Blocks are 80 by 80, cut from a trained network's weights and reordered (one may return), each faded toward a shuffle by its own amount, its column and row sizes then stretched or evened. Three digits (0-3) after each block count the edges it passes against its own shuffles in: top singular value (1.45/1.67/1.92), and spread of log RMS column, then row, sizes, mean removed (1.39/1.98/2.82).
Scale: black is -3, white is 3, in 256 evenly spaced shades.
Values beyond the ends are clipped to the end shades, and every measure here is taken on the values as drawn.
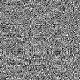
3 0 1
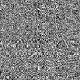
3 1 1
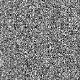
0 2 0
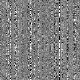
3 3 0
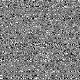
2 0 3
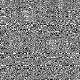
3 1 3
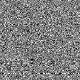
1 0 2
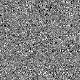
1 1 2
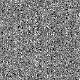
0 2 1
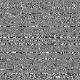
2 0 3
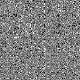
2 2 2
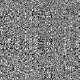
2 2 2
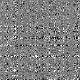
1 3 3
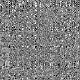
1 2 2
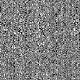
1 2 1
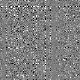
1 3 2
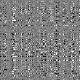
3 3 3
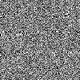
2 0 1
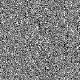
1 2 0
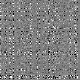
2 3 3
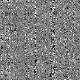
1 3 1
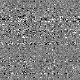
0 2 3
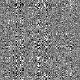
3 3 1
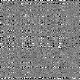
3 2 3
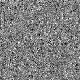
1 0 0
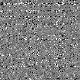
1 2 2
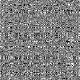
3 1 3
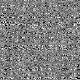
1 1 3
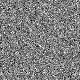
0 0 0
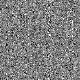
0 2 0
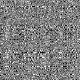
2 0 3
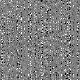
2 3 0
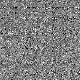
0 1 2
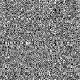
3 1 1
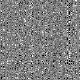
1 3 2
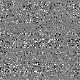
1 1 3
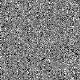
0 2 1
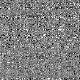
1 1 3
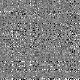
1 2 3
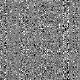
2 3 1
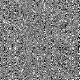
2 3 0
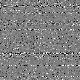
2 0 3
